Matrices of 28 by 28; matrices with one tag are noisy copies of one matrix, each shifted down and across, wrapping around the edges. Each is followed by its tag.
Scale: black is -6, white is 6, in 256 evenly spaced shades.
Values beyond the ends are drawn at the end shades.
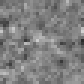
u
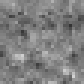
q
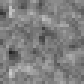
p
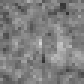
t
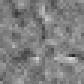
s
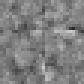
s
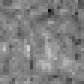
t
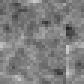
p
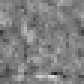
s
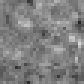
q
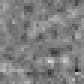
u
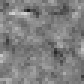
s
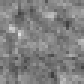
q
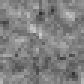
q
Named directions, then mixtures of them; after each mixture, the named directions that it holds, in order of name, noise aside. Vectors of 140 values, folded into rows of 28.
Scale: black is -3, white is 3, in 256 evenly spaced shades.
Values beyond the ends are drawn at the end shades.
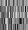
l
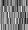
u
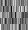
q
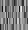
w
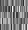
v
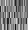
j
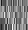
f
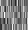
f, j.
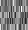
j, q, u.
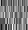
f.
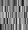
f, w.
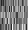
f, v.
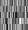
l, u.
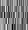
f.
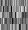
q.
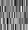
j, u, w.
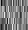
f.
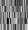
j, u.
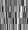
q, w.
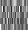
q, w.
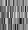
l.
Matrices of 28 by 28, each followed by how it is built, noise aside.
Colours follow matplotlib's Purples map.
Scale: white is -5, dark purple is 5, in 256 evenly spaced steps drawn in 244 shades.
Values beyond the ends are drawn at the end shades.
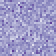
noise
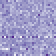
uneven rows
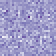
uneven rows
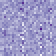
uneven columns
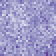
smooth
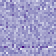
uneven rows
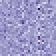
uneven columns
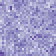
smooth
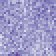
smooth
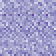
repeating columns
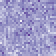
smooth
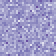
noise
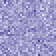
noise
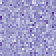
uneven columns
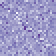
banded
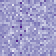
uneven columns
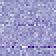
uneven rows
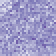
smooth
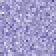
noise
